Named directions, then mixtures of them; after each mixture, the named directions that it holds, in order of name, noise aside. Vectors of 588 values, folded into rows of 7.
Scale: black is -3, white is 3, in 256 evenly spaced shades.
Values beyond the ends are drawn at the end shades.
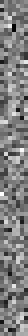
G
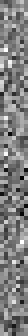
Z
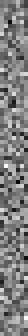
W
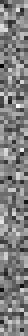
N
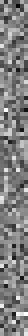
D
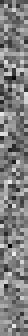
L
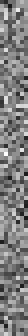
N, Z.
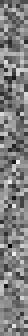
L.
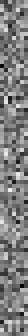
N.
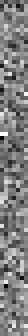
D, L.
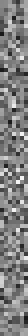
W.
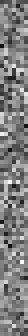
L.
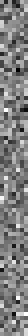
D.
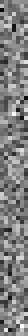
G.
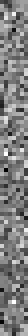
G, N, Z.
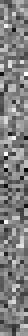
G, W, Z.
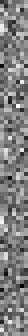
N.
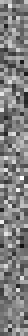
L, W, Z.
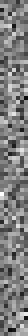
D, G.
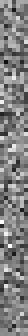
L.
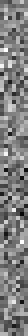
Z.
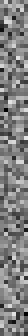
D, N, W.
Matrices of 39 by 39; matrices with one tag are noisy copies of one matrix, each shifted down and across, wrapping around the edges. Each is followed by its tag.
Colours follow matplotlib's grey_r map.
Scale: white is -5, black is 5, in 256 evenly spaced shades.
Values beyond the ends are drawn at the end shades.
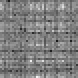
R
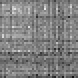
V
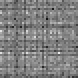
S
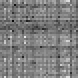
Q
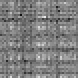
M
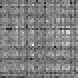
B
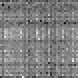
V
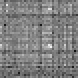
Q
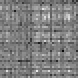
R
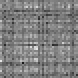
B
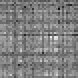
B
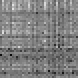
V
